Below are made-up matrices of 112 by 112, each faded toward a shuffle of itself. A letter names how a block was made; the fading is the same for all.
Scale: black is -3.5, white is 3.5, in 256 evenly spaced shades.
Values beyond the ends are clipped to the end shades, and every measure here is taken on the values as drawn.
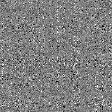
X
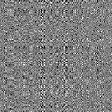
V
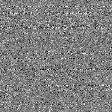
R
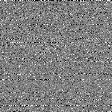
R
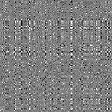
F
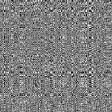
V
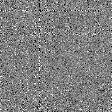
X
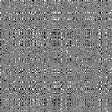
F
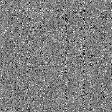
X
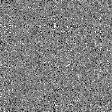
X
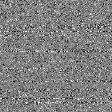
R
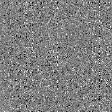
X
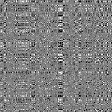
F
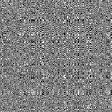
V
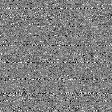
R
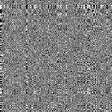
V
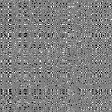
F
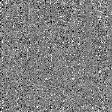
X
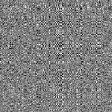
V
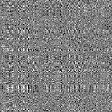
V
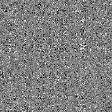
X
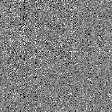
X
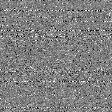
R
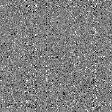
X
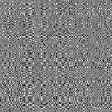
F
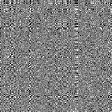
V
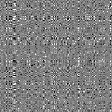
F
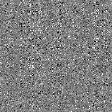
X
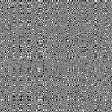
F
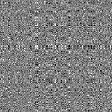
V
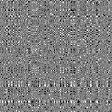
F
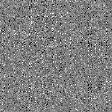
X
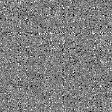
X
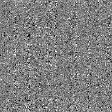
X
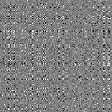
F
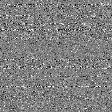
R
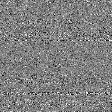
R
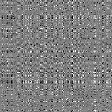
F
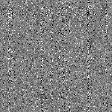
X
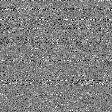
R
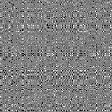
F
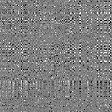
F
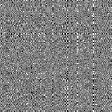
V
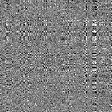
V
